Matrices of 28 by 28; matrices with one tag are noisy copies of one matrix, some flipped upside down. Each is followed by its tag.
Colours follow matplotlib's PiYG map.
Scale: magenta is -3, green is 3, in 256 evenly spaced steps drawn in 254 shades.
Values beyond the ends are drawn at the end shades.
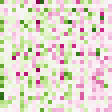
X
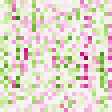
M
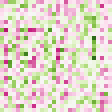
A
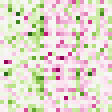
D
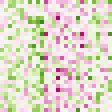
D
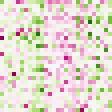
D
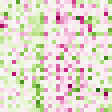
D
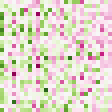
X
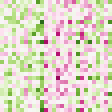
D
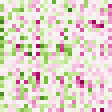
X
